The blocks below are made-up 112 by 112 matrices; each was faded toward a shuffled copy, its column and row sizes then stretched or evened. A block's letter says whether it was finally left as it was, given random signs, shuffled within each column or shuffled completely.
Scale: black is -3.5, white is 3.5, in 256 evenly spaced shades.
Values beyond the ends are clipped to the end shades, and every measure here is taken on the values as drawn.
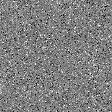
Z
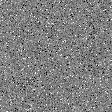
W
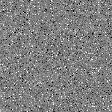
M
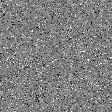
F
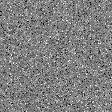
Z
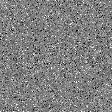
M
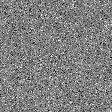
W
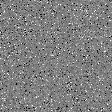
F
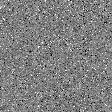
Z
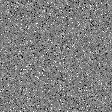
Z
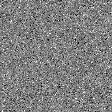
F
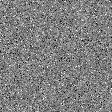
W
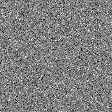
Z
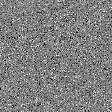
M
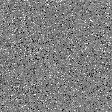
Z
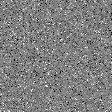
F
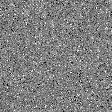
Z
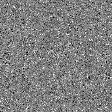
F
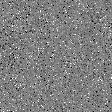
Z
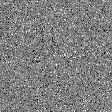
M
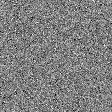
W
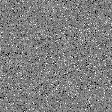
M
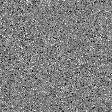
F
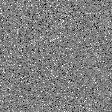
F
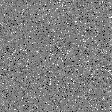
M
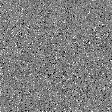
M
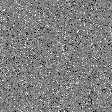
Z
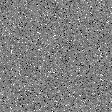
Z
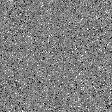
Z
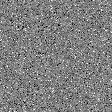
W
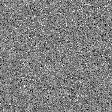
Z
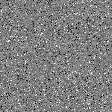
Z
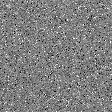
W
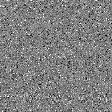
M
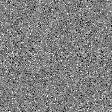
F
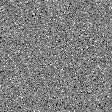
W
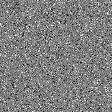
M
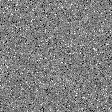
W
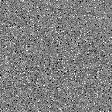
M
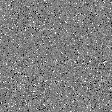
F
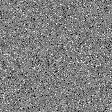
W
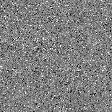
F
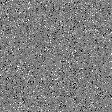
F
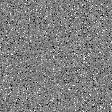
F
